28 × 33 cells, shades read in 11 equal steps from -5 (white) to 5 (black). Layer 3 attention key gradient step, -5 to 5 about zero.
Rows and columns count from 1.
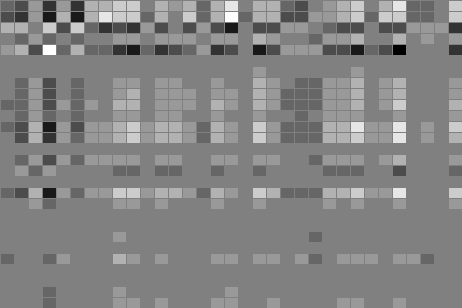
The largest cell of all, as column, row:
29, 5
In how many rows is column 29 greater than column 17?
4
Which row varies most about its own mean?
2
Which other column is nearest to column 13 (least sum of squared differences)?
3
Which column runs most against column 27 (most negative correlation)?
23
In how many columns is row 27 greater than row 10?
17
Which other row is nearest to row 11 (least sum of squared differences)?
19
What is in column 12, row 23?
0
